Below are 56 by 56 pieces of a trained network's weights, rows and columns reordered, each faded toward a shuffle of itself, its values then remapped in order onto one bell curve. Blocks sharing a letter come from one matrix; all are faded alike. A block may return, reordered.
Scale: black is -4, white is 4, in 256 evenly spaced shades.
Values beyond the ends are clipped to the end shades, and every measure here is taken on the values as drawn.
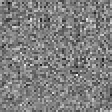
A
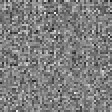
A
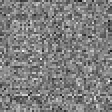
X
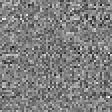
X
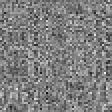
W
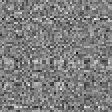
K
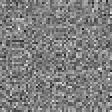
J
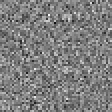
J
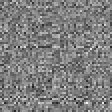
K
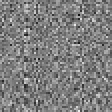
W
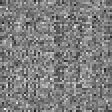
A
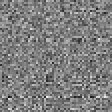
X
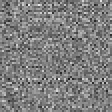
K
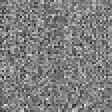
A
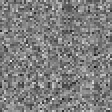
A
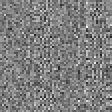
W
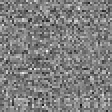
X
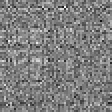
X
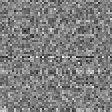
K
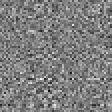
X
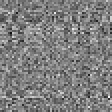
X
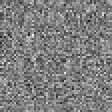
J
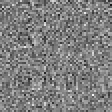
J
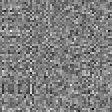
W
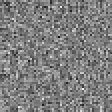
J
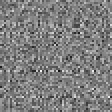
K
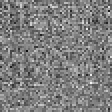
A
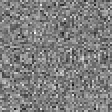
J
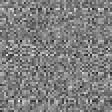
K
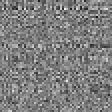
K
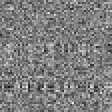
K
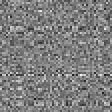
K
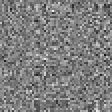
W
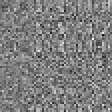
W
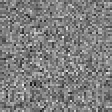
J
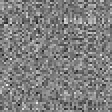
W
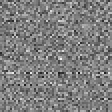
X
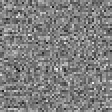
J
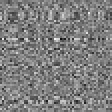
K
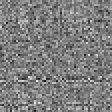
X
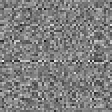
K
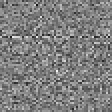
X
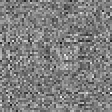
X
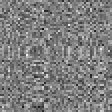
W
